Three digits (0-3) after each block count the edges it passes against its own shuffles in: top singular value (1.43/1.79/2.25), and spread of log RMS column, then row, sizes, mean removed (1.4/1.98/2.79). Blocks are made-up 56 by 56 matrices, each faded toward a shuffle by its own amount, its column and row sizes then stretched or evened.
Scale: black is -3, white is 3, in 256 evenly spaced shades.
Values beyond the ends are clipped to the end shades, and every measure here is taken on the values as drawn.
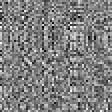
3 2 1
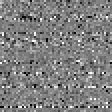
1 0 3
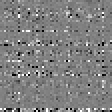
1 2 3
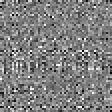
2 1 2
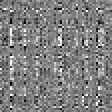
3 3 2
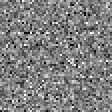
0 0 1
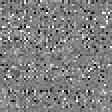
2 0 2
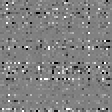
0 2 3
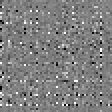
0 2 2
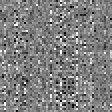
2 3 0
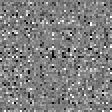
0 2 2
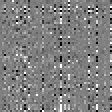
3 3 2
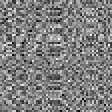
3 1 2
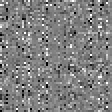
0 3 1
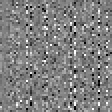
2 3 0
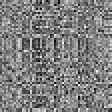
3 2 0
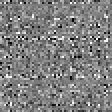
0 2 3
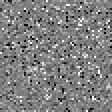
0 0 1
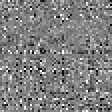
2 2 2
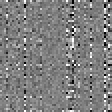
3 3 1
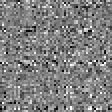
2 1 2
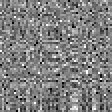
3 1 0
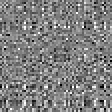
3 2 2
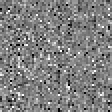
0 2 0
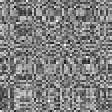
3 0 0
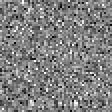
1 0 0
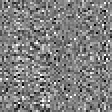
2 2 0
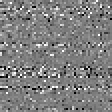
2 0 3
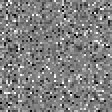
1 1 0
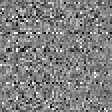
2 1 2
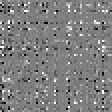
0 3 3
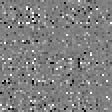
0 1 2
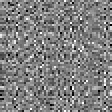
3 2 0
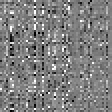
3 3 0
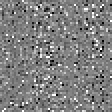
1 2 0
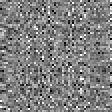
2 2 0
